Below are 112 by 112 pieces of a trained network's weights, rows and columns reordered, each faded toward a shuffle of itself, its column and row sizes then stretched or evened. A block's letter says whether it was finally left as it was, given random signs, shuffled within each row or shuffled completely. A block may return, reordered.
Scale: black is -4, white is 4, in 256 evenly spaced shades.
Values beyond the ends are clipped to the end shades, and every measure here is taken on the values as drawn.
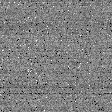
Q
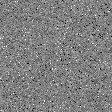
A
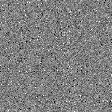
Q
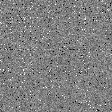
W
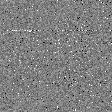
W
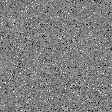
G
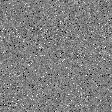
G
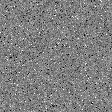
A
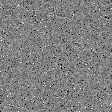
A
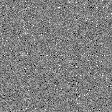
Q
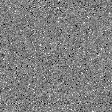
Q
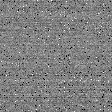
Q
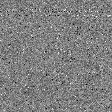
W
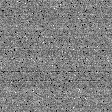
G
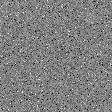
A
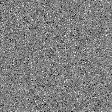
W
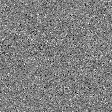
G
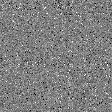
W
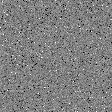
A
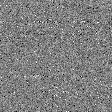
G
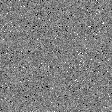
G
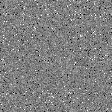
W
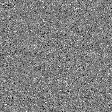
W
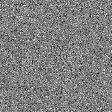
W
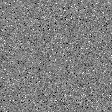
G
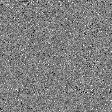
W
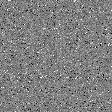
G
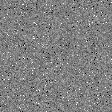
W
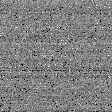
Q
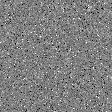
A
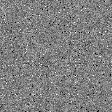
W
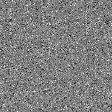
W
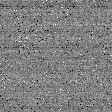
G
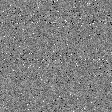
G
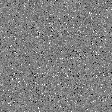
W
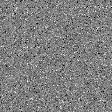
W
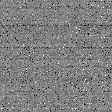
Q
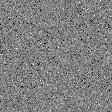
A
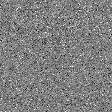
G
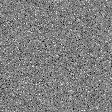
A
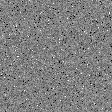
A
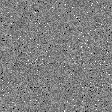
W
